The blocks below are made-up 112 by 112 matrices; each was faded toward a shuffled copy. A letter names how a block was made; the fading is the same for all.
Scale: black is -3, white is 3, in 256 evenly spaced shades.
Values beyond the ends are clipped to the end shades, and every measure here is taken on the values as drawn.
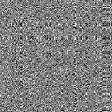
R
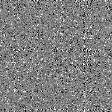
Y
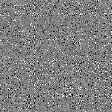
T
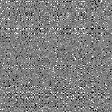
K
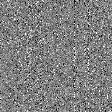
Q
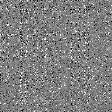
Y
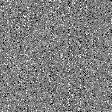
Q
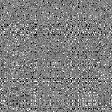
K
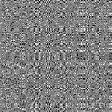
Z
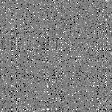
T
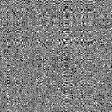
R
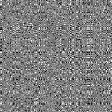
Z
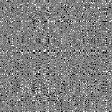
K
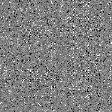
Y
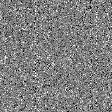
Q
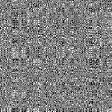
R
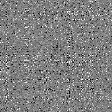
T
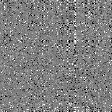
T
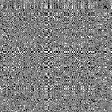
Z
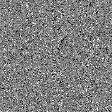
Q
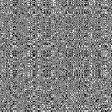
Z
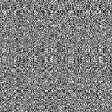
R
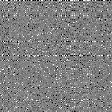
K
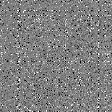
T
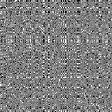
Z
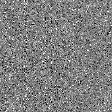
Q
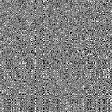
R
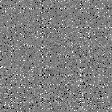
T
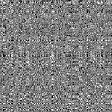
R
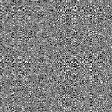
R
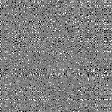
K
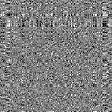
R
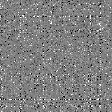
T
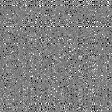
K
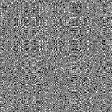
R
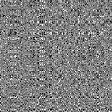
R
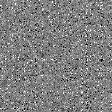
Y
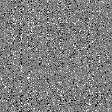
Y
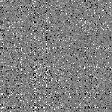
T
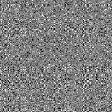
R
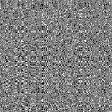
R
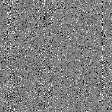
Y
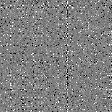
T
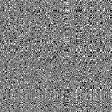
R
